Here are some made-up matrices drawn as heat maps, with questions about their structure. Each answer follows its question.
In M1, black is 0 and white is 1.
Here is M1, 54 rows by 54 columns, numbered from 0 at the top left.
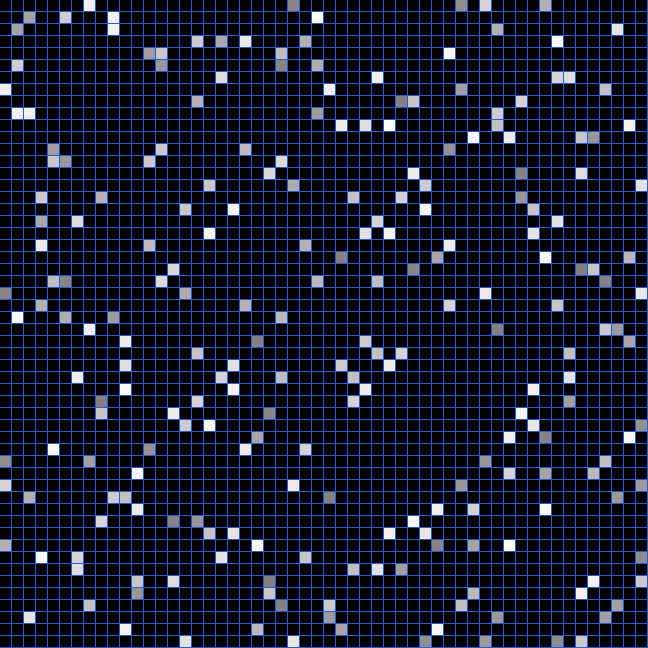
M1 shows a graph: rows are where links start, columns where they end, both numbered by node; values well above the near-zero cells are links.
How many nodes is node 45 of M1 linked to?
5
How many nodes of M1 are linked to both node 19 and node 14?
0
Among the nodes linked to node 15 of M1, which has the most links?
node 53
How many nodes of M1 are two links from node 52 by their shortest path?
5
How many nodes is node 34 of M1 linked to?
4
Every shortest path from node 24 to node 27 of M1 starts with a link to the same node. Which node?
node 0
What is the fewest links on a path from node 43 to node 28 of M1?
7
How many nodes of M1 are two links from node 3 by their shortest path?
9
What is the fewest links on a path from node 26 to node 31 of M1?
2
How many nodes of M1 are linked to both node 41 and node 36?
0
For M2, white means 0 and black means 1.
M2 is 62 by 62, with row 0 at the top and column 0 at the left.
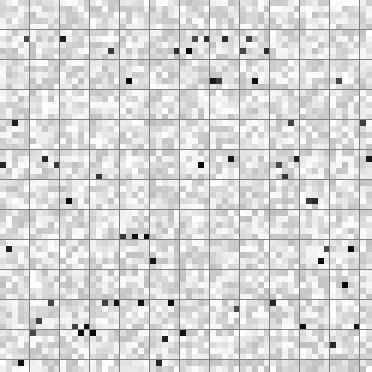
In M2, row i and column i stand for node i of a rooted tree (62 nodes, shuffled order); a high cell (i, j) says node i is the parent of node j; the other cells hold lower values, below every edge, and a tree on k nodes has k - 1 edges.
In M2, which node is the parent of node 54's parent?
6
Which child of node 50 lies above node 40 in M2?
8
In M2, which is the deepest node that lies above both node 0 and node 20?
27
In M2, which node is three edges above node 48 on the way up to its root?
51
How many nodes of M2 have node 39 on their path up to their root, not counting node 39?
12
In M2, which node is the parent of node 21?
13
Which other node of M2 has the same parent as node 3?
26
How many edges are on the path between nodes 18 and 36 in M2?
7
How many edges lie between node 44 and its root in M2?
7
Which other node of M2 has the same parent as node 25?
53
